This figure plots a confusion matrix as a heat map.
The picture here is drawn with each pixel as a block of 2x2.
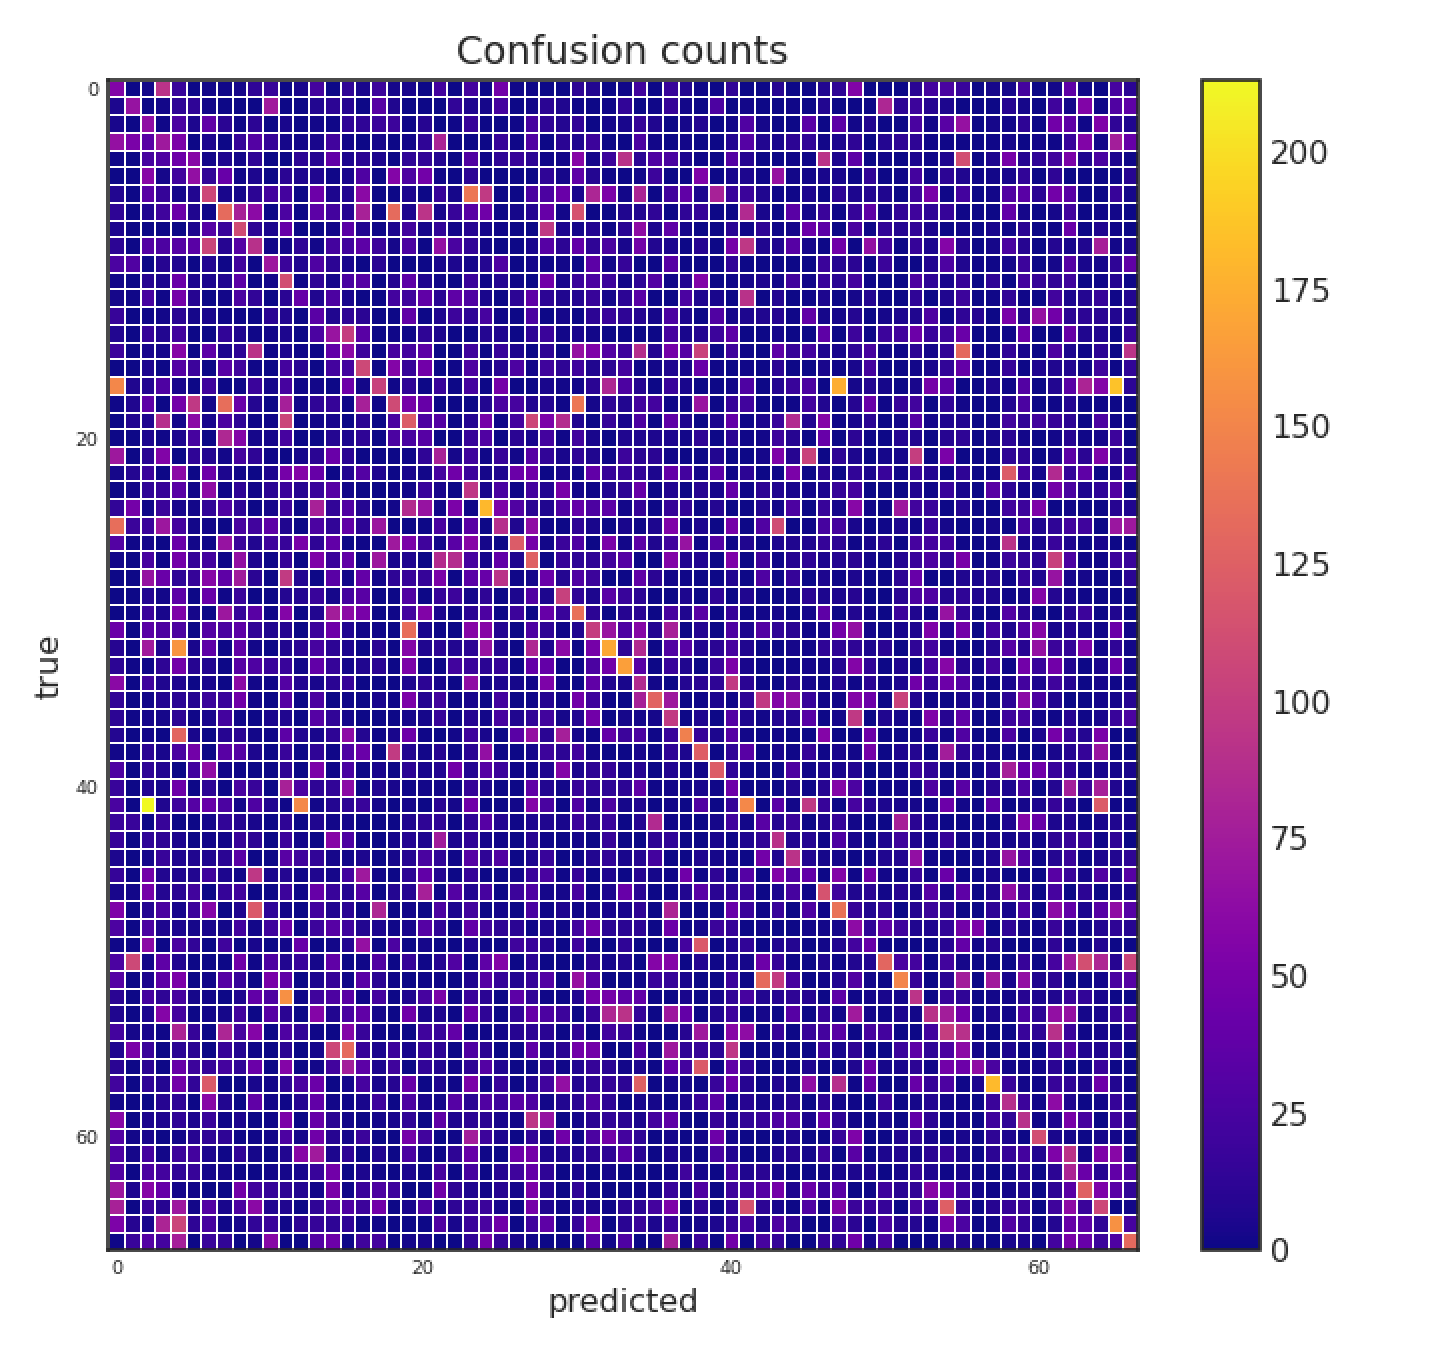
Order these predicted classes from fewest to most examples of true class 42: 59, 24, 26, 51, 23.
26, 23, 24, 59, 51
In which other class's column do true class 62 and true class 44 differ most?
58
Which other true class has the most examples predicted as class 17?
47
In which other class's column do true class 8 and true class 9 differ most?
41
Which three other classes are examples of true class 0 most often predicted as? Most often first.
3, 48, 25
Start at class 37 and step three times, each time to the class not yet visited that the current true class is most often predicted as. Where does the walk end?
15
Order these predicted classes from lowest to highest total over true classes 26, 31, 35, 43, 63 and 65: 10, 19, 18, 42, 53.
10, 18, 53, 42, 19
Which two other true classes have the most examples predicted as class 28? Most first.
8, 59
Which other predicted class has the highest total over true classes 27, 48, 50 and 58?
61
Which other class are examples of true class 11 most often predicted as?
38
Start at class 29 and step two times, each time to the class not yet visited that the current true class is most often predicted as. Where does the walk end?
23
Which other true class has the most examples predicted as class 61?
27
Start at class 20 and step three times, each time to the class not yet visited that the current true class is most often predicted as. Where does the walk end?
30
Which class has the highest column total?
4
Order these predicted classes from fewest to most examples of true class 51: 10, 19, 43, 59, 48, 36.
19, 36, 48, 10, 59, 43
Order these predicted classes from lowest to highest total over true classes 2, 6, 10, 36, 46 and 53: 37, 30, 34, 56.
56, 30, 37, 34
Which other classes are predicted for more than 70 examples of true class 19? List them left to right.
3, 11, 27, 29, 44
